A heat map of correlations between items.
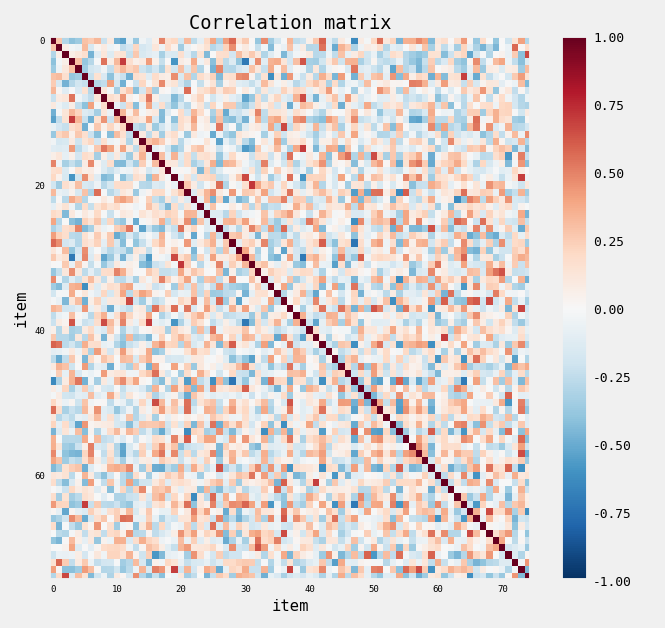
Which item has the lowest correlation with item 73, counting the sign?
59
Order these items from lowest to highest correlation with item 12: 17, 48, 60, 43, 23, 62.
60, 62, 17, 48, 23, 43
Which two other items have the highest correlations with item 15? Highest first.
39, 8
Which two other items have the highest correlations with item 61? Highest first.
41, 36
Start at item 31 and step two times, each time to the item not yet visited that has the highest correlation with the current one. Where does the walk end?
26
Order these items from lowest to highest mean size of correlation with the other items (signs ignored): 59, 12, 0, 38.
38, 12, 0, 59
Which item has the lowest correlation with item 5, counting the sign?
34
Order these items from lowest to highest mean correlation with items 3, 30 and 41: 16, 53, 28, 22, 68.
53, 22, 16, 28, 68
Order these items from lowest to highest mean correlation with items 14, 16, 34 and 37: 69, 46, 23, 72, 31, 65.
31, 72, 23, 65, 69, 46
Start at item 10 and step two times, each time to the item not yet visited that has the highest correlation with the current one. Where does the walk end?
70
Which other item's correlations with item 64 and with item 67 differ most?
44
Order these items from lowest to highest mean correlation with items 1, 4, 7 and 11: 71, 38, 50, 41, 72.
41, 50, 72, 71, 38
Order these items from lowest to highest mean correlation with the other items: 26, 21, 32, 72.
72, 26, 32, 21
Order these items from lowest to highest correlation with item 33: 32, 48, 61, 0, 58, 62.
48, 32, 61, 62, 58, 0
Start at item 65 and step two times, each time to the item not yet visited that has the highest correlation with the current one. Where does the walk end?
36
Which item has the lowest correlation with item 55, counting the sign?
47
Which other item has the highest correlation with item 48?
30
